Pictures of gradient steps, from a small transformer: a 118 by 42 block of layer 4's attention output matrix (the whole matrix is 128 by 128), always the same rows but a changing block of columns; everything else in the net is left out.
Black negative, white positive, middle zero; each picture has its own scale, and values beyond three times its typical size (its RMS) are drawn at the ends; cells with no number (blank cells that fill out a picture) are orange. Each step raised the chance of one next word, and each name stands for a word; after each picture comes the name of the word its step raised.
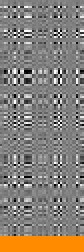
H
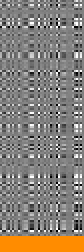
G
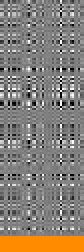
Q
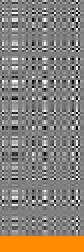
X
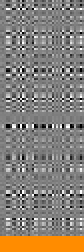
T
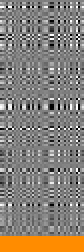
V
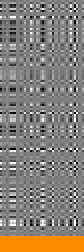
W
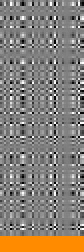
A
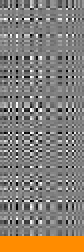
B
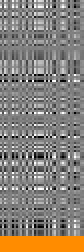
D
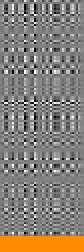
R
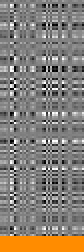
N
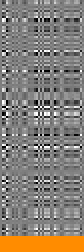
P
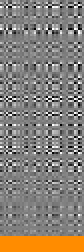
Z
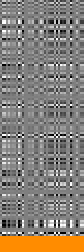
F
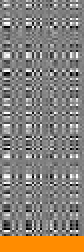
G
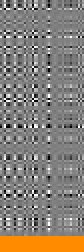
T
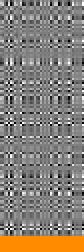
A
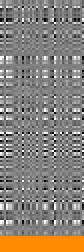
B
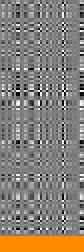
Q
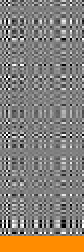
F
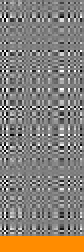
P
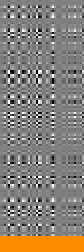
H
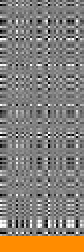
F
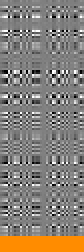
H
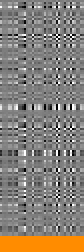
V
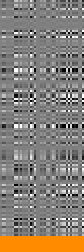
T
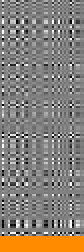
F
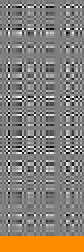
Z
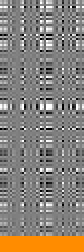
V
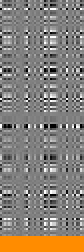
T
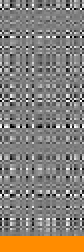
T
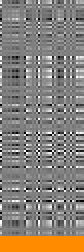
B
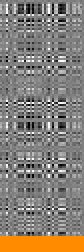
R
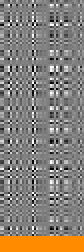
N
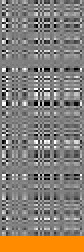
Q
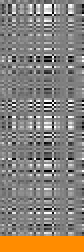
R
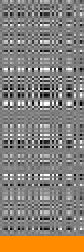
Q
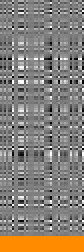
X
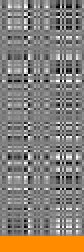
D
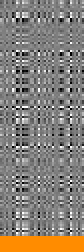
P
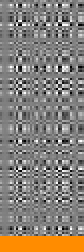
N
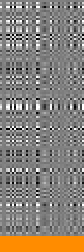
V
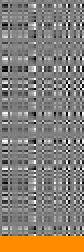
N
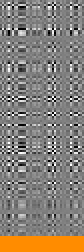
Z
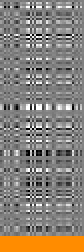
V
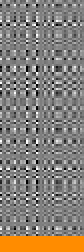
N
